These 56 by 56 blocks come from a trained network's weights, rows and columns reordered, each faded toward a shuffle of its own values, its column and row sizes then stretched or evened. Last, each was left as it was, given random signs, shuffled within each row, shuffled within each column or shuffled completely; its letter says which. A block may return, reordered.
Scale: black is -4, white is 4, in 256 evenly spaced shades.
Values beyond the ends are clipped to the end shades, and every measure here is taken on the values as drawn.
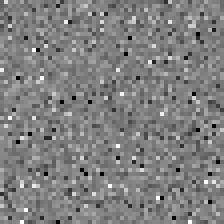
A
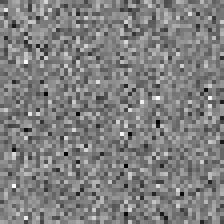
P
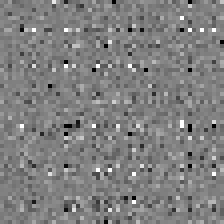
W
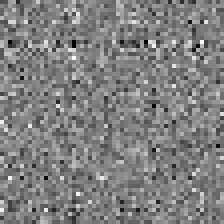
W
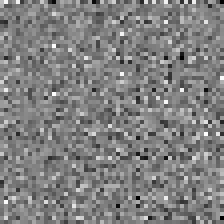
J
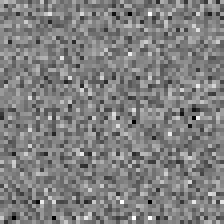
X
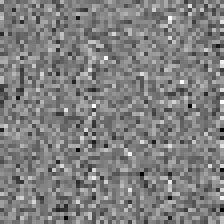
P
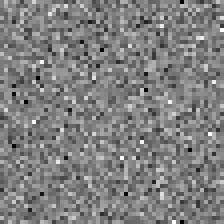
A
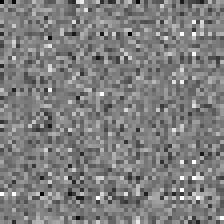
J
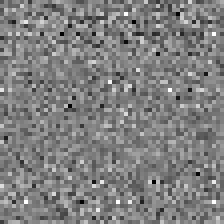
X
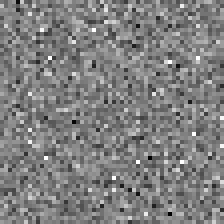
A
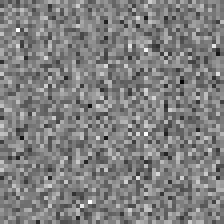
P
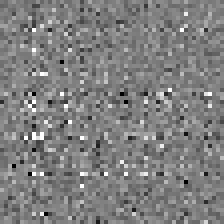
W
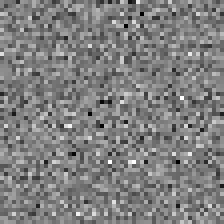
X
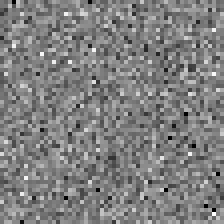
A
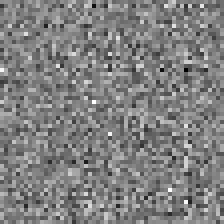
J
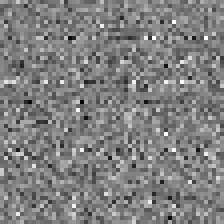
X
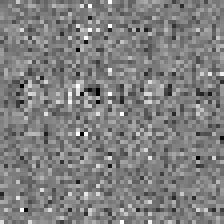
W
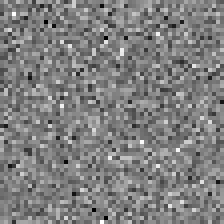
A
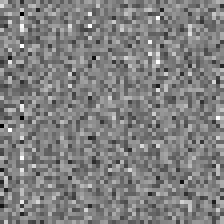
P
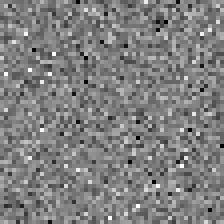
A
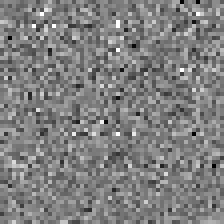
X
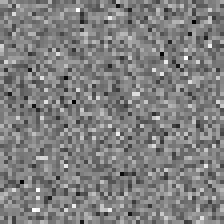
A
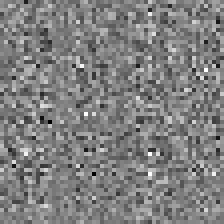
W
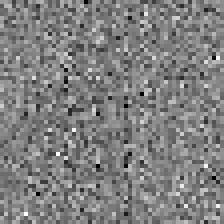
P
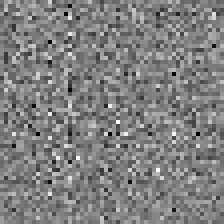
W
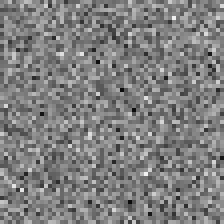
A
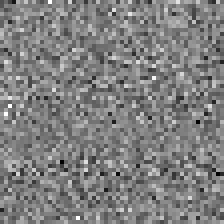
X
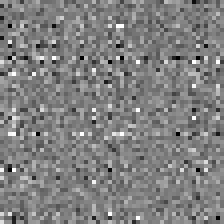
J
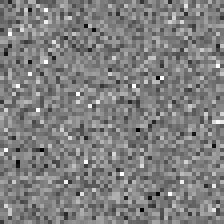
A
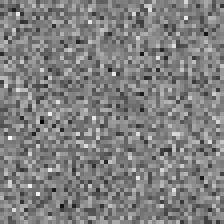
A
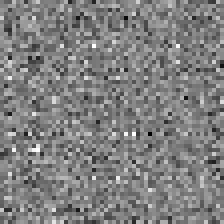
W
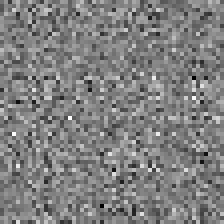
W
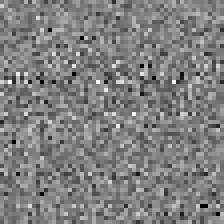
X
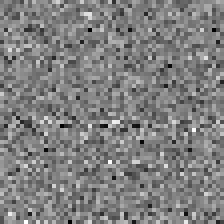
X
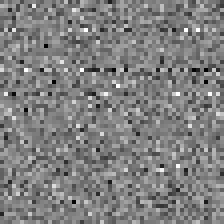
X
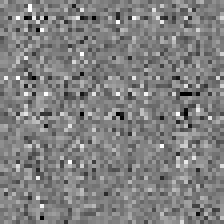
J
